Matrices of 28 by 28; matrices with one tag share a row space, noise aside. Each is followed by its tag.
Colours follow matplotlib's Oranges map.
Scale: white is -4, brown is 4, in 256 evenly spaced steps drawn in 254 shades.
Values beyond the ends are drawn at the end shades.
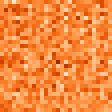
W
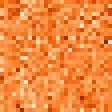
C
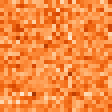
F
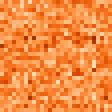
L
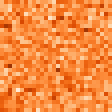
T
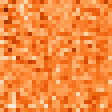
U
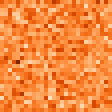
T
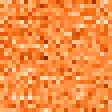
L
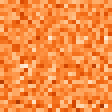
C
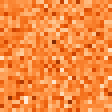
F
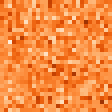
T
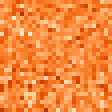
L
